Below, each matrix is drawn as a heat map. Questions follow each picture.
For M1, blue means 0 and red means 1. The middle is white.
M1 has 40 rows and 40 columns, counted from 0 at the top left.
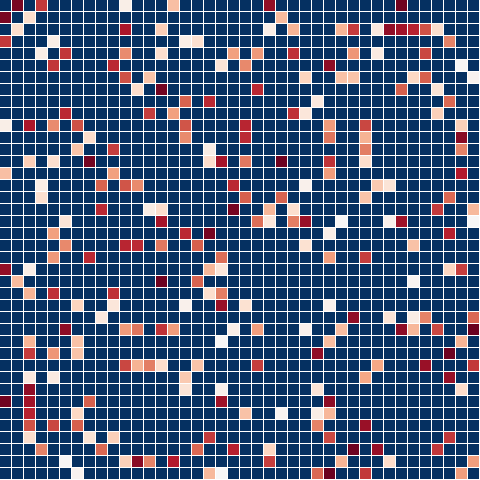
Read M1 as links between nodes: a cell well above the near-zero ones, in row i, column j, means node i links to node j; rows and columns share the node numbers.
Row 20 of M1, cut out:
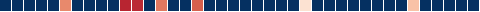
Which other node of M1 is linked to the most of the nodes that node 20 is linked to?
node 27
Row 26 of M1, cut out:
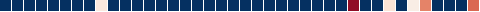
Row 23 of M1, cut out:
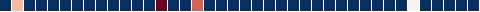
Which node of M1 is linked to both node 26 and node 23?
node 34
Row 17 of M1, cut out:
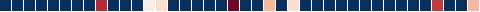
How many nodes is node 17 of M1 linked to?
8
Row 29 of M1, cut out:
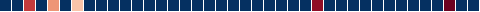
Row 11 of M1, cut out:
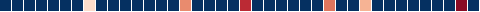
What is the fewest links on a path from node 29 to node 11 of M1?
4
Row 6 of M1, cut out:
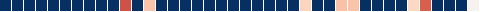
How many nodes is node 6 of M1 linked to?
8
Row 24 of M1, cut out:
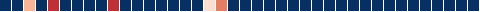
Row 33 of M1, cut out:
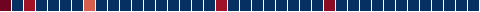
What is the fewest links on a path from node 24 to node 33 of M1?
2
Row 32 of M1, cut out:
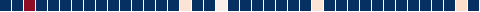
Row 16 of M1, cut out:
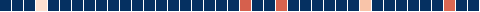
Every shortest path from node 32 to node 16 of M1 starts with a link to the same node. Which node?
node 15
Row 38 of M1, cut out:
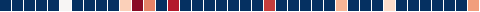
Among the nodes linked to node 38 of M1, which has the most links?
node 10
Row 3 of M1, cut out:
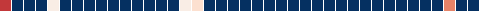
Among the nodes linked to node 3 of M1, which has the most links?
node 4
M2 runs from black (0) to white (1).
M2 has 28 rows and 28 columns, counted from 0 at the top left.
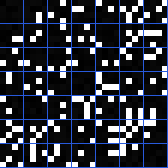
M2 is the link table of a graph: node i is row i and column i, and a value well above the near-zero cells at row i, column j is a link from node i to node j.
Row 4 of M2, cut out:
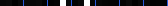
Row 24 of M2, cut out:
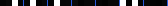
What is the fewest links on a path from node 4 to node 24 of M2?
5
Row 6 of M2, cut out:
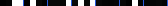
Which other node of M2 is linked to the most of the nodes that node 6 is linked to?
node 21
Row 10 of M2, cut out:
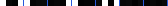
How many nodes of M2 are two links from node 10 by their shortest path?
9
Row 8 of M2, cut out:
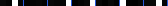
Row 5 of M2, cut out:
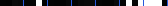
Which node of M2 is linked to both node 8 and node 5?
node 26
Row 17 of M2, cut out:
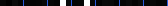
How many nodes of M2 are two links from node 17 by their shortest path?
7
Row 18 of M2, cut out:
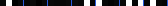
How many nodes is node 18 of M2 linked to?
6
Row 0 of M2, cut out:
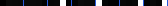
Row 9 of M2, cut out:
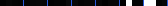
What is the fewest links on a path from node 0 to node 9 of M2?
4
